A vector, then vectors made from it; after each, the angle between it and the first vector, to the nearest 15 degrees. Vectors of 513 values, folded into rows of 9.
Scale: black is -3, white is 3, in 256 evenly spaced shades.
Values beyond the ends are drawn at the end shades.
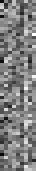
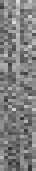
105 degrees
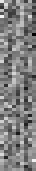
150 degrees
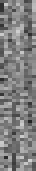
120 degrees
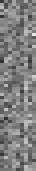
15 degrees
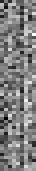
30 degrees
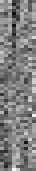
105 degrees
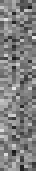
90 degrees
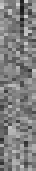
75 degrees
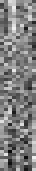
120 degrees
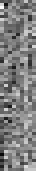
30 degrees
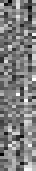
45 degrees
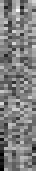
75 degrees
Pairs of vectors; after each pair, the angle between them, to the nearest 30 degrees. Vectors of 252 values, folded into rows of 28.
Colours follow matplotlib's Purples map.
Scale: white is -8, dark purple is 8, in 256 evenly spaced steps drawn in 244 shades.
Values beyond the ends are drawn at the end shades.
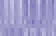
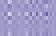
90 degrees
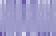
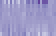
120 degrees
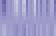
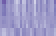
30 degrees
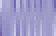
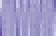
30 degrees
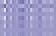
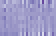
120 degrees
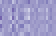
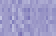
150 degrees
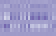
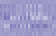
150 degrees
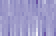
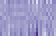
150 degrees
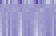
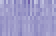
120 degrees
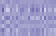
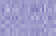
30 degrees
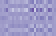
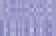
120 degrees
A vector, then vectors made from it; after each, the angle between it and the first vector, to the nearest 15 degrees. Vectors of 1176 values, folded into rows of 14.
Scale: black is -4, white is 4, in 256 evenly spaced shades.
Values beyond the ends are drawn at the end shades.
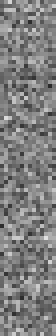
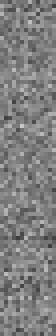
150 degrees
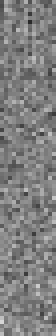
60 degrees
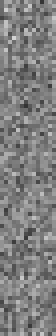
45 degrees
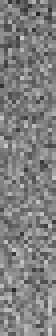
120 degrees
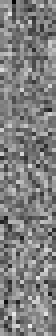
120 degrees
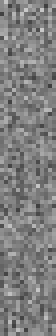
45 degrees
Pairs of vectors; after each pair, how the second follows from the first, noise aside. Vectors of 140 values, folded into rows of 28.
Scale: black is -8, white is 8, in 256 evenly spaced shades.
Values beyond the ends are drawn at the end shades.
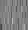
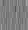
reversed, negated, shrunk.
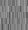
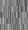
reversed.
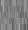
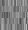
reversed.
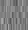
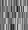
reversed, scaled up.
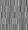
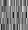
reversed, scaled up.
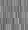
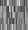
reversed, scaled up.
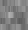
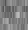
reversed.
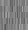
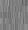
reversed, shrunk.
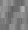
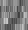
reversed, scaled up.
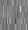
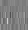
reversed, partly zeroed.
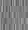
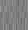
reversed, shrunk.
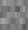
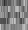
negated, scaled up.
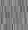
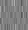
reversed, partly zeroed.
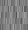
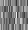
negated, scaled up.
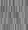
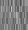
negated.
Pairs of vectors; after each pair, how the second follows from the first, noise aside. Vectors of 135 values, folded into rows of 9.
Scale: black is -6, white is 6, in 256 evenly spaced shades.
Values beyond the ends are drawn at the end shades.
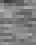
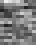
negated, scaled up.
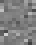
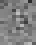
wrapped around, negated.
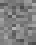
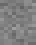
shrunk.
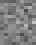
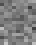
wrapped around.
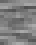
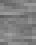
wrapped around, shrunk.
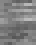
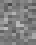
shuffled.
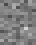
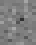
wrapped around, negated, partly zeroed.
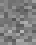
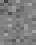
wrapped around, negated, partly zeroed.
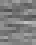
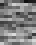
wrapped around, negated, scaled up.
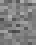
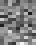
wrapped around, negated, scaled up.
